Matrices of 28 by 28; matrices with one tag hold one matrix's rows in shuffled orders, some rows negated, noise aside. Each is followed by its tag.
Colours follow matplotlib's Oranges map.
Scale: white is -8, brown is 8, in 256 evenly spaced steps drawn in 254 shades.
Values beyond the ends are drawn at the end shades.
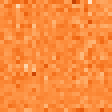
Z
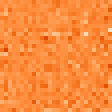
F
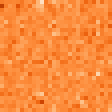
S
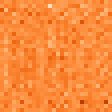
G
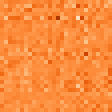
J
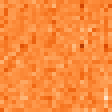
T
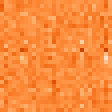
T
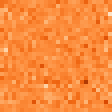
F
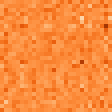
T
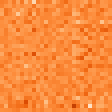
Z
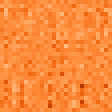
G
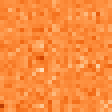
S
